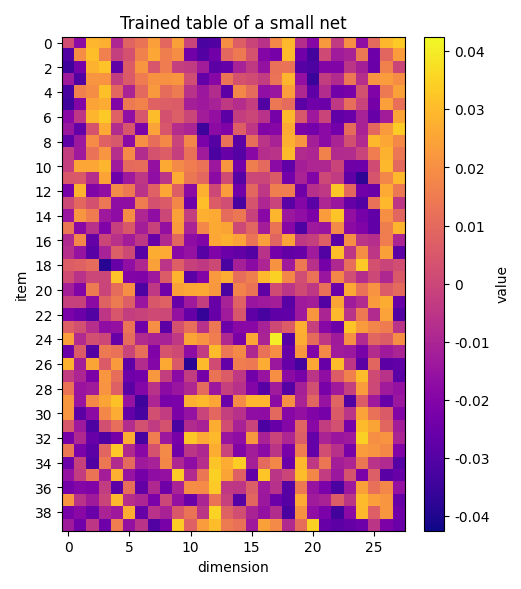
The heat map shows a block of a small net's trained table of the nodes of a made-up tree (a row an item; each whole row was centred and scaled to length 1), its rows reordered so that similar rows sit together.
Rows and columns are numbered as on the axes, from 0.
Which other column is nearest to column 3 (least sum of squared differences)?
8
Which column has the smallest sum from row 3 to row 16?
20
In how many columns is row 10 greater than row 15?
14
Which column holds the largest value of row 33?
4
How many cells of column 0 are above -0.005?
19
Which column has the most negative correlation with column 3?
12
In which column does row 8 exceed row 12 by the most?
25
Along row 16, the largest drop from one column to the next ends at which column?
2
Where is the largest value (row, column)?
24, 17
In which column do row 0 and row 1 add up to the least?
11
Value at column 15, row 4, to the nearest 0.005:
0.01
